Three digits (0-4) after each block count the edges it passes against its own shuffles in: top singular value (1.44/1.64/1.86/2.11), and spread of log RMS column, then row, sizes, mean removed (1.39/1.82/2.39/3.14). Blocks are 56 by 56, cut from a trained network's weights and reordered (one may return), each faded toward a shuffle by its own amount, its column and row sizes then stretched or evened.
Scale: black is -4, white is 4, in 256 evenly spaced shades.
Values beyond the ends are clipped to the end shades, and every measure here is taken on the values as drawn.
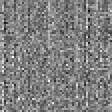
3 2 0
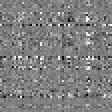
3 2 4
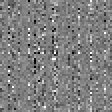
1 4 0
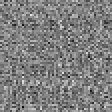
3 1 2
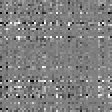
2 3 4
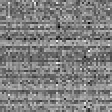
4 1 1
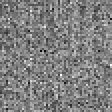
1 0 0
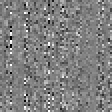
1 4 0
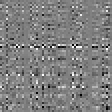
4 4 3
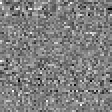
0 0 3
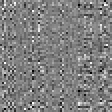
4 4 1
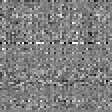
2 0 4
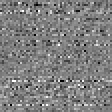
0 0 4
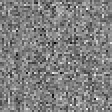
0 1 2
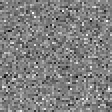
0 0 1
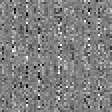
2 4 0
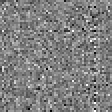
2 2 0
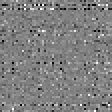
1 1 3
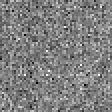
0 0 0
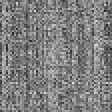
4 2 1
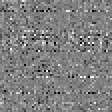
1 1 3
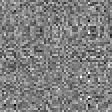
3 1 0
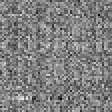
3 0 1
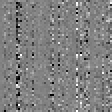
1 4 0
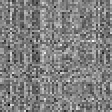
4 1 1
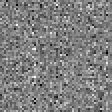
1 3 0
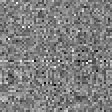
3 0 1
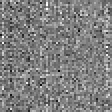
1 2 0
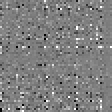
0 3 3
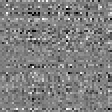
3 2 4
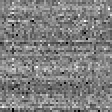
3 0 1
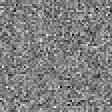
0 1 1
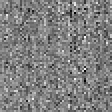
0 3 1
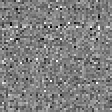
0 2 2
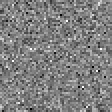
0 0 0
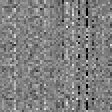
4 3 0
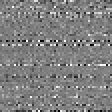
4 1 4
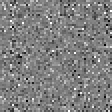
1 2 0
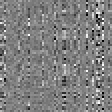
4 4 0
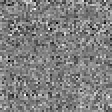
0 0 3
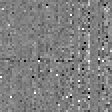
0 3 0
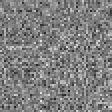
3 0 2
